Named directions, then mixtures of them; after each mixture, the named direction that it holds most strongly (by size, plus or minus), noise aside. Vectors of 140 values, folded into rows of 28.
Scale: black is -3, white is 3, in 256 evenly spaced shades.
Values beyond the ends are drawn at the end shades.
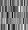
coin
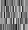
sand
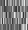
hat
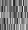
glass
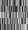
glass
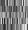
hat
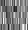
hat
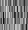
hat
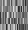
coin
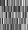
hat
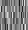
coin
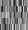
glass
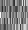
glass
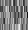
glass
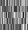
hat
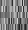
glass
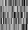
hat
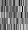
glass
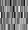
hat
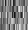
glass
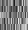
glass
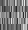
hat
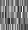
glass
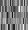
coin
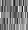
glass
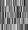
sand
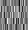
sand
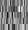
coin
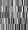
glass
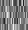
glass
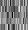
coin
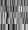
coin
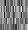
sand
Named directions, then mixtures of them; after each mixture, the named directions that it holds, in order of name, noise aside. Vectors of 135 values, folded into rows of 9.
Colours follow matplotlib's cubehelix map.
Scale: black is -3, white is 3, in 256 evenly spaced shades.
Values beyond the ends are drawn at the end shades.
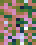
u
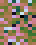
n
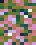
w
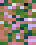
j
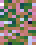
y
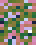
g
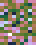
n, w, y.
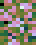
u, y.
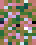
g, u.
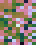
u.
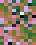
n.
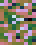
j.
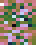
j, n, y.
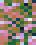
j, u, y.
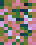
j, w.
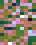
j, n, y.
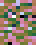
g, n, y.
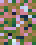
n, u, w.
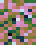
u, w.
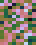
j.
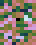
j, u, w.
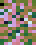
j, y.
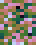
g, j, n.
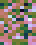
j, w.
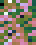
g, n, y.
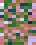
y.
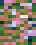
j, n, y.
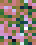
u.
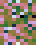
n.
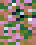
j, n, w.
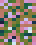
g.
